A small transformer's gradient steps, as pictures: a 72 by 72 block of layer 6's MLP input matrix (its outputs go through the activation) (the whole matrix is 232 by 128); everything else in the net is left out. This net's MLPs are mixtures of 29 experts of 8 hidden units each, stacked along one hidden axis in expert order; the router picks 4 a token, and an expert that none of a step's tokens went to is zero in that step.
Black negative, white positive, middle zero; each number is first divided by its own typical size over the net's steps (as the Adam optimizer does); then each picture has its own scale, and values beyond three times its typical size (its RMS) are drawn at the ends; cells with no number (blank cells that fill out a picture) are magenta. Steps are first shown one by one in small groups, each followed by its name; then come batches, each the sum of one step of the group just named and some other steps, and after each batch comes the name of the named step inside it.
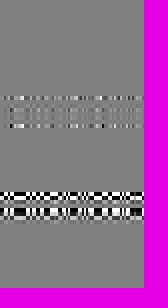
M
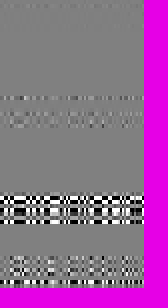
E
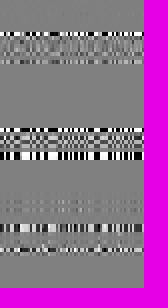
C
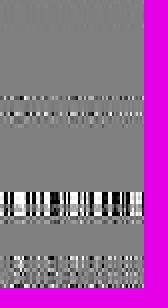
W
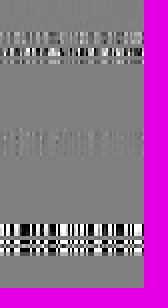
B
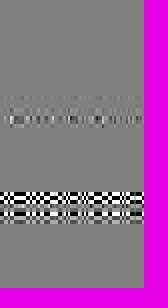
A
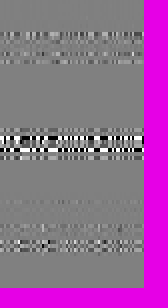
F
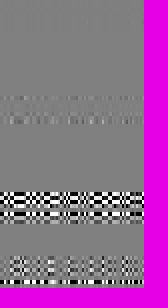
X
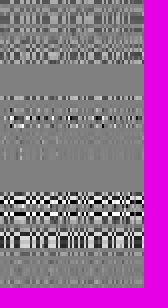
A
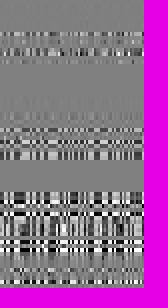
B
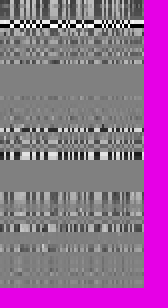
C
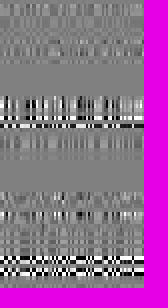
B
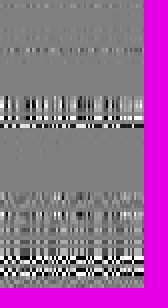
B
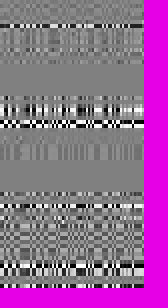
M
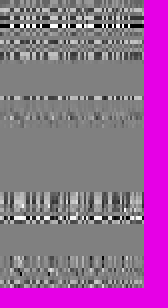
W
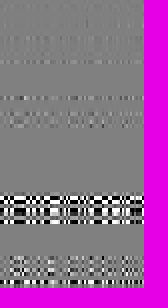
E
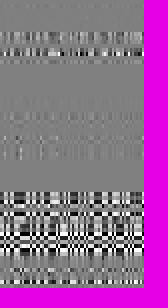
B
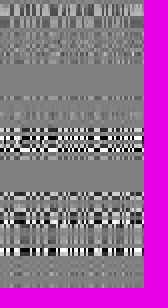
F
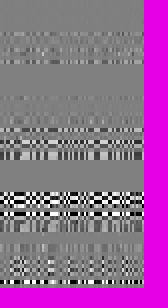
X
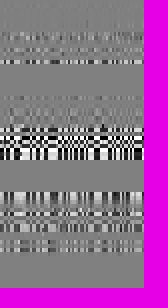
F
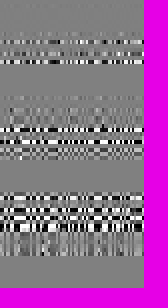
M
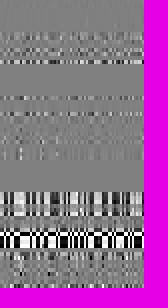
W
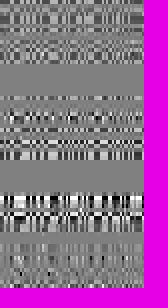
W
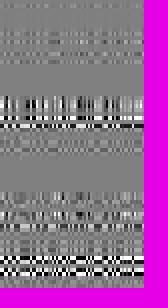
C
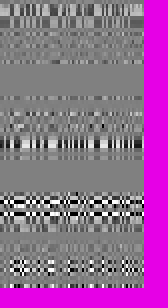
X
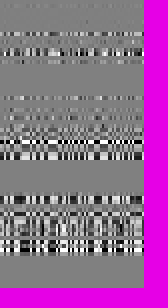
B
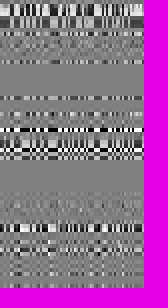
C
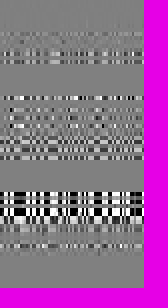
M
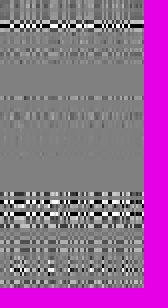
X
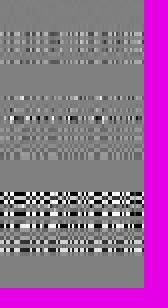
A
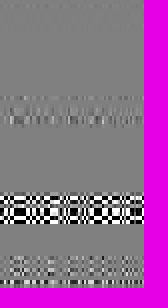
E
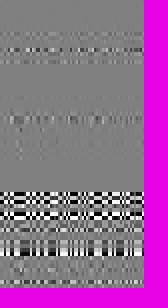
A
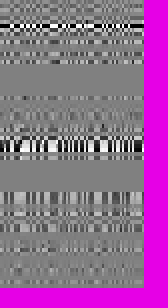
F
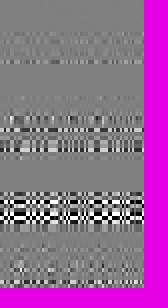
A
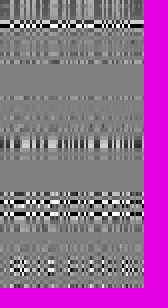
X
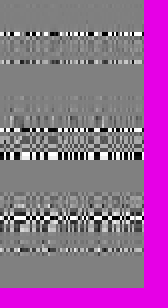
C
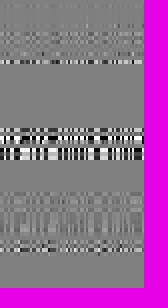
F
